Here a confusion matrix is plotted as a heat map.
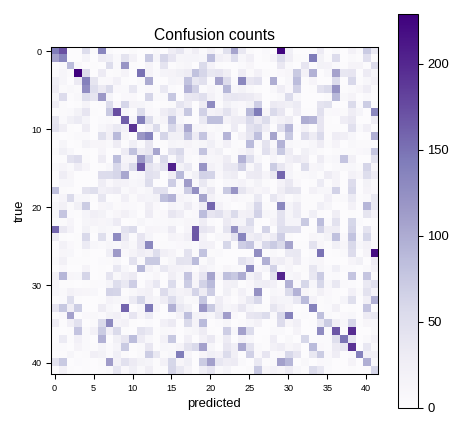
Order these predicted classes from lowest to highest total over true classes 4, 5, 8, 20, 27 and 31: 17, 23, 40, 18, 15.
23, 15, 40, 18, 17
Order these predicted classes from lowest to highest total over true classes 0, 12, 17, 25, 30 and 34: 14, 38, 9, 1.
14, 9, 38, 1
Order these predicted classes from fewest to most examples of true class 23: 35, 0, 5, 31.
5, 35, 31, 0
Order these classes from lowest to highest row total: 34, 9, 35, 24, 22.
22, 35, 34, 24, 9
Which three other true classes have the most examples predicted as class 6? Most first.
0, 37, 36
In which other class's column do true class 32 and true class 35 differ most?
7
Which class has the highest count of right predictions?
3
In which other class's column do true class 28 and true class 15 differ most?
25
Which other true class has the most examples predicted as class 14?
19
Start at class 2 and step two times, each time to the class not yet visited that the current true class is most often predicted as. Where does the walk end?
11
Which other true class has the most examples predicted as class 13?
27
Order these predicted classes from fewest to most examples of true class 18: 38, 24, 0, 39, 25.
39, 25, 24, 38, 0
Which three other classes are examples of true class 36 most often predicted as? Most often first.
38, 34, 24
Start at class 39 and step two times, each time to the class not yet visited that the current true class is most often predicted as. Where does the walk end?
29
